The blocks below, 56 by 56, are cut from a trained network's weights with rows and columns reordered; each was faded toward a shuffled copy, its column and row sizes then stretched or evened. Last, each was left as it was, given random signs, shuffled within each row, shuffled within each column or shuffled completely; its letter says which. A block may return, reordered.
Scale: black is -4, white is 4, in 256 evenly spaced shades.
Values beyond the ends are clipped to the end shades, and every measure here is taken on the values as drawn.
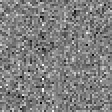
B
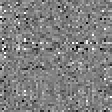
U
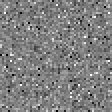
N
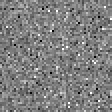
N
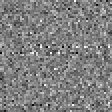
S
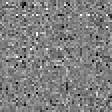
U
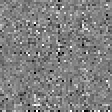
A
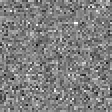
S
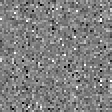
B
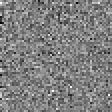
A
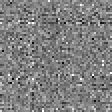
U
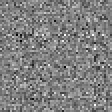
A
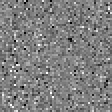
B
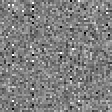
B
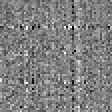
U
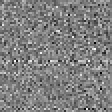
U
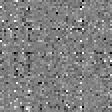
U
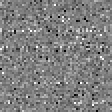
S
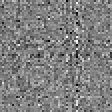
U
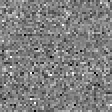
S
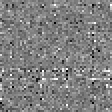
A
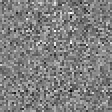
A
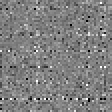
A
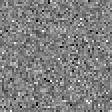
N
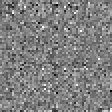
U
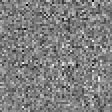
A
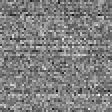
S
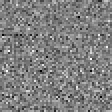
S
